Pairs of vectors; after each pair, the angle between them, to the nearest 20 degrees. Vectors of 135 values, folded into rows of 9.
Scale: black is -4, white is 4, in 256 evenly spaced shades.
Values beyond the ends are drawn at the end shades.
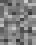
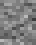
120 degrees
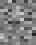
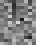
120 degrees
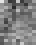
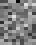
120 degrees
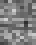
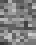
20 degrees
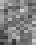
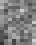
20 degrees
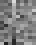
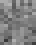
120 degrees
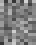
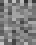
160 degrees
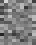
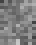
80 degrees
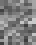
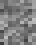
20 degrees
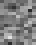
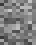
80 degrees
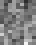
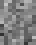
160 degrees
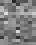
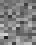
100 degrees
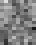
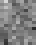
20 degrees
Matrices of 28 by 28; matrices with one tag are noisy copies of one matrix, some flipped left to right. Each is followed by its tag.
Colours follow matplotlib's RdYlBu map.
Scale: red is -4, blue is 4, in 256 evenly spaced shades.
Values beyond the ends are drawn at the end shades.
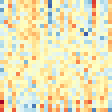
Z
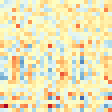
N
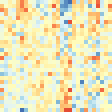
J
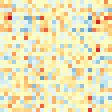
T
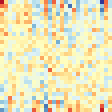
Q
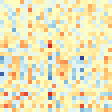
N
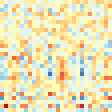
N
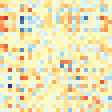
T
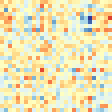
T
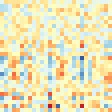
N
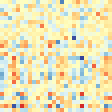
N
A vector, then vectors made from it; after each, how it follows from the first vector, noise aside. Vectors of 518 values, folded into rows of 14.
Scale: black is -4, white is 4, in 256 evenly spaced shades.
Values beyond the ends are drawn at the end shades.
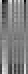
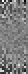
sign-scrambled.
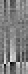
wrapped around.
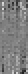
reversed, partly zeroed.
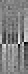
wrapped around.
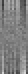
reversed, negated, shrunk.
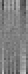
reversed, negated, shrunk.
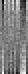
reversed, negated.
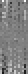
negated, partly zeroed.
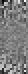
sign-scrambled.
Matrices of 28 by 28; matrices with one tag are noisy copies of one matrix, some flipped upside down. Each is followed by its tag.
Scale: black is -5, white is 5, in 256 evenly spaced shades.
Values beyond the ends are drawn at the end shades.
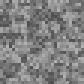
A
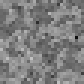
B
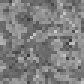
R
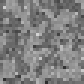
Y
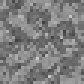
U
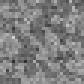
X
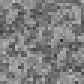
B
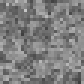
R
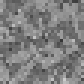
U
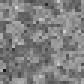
R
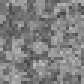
R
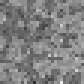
R
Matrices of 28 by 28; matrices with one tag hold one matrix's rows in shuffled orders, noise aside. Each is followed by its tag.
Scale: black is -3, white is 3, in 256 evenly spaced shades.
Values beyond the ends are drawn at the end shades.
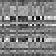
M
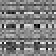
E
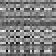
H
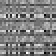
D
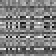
D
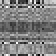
M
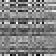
M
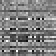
M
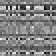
D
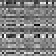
E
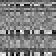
H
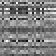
M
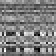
E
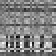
H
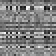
D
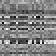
M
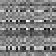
D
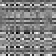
H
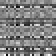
H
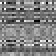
E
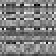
E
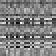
H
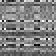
E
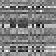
M
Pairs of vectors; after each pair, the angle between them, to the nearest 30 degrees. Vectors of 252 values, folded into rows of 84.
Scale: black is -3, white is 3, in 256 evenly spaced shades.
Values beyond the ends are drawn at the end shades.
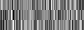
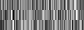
30 degrees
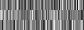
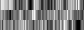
60 degrees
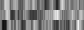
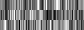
120 degrees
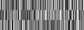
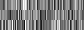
120 degrees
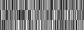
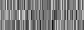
150 degrees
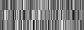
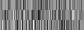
150 degrees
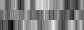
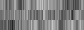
30 degrees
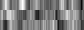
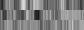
60 degrees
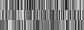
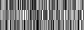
60 degrees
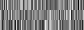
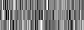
120 degrees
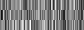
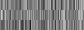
150 degrees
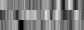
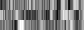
150 degrees
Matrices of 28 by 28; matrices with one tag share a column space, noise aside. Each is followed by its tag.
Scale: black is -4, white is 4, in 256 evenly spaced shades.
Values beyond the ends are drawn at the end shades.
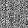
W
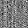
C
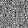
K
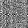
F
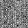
W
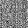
C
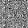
K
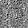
K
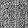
K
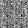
K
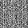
W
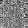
K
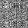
C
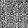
F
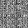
K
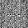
F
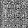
K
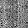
C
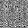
C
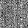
K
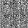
K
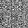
W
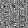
C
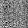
C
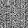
F
